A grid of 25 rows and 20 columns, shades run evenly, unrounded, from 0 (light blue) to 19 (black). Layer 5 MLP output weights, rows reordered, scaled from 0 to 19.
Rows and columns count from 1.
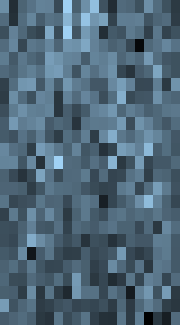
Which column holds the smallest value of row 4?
10
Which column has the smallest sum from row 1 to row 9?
8
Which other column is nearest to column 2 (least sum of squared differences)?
20
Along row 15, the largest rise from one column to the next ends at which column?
16
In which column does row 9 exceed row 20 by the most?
14
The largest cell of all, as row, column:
25, 17
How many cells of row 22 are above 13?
3
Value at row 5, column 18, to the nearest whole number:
9
